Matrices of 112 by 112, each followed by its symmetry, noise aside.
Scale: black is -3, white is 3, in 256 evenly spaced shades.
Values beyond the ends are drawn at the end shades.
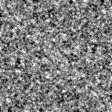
same after a half turn.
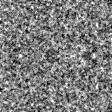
mirrored top to bottom.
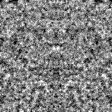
mirrored left to right.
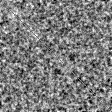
symmetric.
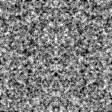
mirrored left to right.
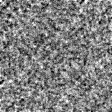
symmetric.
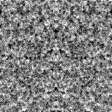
mirrored left to right.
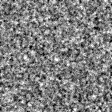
no symmetry.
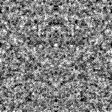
mirrored left to right.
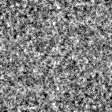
same after a half turn.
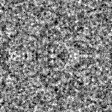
mirrored top to bottom.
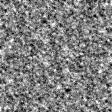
same after a half turn.
